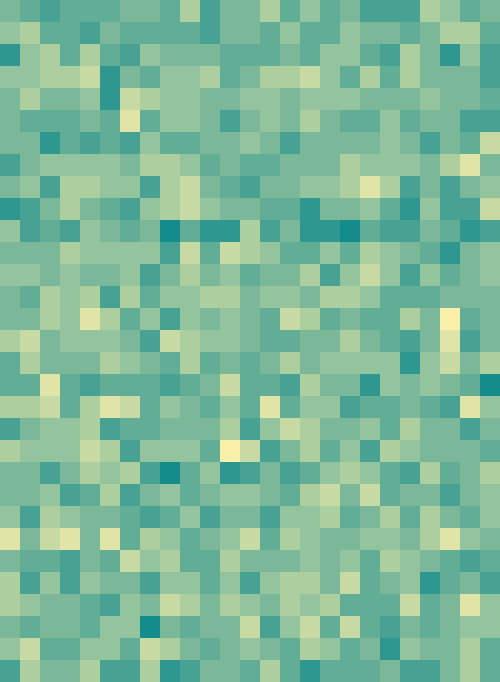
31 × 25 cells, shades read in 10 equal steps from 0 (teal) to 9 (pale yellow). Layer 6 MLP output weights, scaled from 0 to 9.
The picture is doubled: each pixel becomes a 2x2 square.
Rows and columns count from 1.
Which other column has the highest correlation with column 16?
21
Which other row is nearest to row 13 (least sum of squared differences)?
9
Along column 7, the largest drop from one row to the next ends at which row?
7
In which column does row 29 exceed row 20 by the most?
13
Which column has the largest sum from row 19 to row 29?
16
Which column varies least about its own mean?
11
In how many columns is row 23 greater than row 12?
10
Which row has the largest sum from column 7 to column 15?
28
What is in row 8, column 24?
8
